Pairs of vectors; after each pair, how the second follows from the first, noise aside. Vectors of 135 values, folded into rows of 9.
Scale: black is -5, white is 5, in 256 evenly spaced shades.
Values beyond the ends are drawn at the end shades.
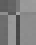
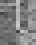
reversed, negated.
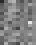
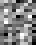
reversed, scaled up.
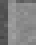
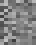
sign-scrambled.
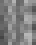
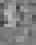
wrapped around, negated, partly zeroed.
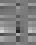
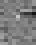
reversed, negated, partly zeroed.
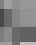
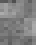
reversed, negated, shrunk.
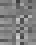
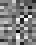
scaled up.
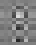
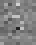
reversed, negated, partly zeroed.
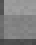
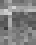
wrapped around, negated.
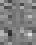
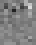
wrapped around, negated, partly zeroed.
